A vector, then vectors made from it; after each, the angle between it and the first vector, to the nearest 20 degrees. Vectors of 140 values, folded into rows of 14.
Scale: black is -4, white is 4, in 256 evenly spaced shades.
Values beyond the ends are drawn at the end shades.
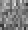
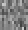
60 degrees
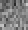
160 degrees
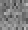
140 degrees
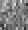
20 degrees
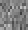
80 degrees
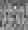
100 degrees
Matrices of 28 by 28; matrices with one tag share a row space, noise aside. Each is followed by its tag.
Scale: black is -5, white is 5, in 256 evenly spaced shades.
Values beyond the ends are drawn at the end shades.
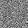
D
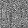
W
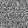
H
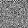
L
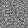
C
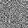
D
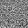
H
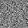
D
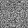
L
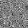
D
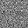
W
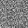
W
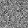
H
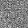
H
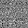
W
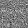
W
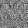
C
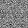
W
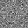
W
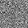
H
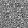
C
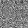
W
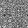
H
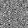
D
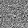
L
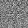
L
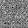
H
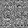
C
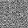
H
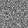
C
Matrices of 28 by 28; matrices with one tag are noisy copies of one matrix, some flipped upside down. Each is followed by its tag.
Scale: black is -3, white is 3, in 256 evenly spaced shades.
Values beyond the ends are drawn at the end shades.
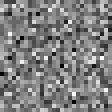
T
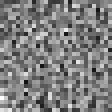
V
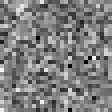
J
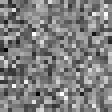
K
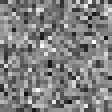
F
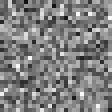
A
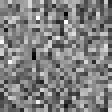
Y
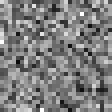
J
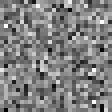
F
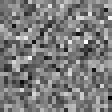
A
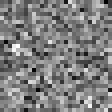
A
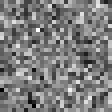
A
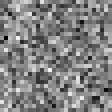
J
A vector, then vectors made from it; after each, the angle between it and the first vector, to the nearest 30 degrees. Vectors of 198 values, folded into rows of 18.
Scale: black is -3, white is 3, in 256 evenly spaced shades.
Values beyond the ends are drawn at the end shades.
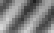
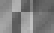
60 degrees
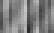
120 degrees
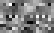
120 degrees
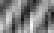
30 degrees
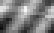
150 degrees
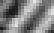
150 degrees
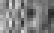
60 degrees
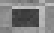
90 degrees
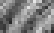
150 degrees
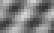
150 degrees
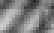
30 degrees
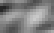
60 degrees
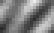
150 degrees
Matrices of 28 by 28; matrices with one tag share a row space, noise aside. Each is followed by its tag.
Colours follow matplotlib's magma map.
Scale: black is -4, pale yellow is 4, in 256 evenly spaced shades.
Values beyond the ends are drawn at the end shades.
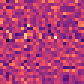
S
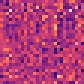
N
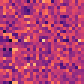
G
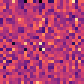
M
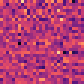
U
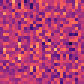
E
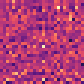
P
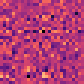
G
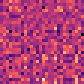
N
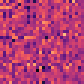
G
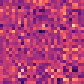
U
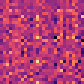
N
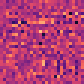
P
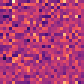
G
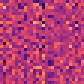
M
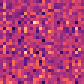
M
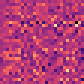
N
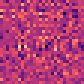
U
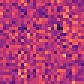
U
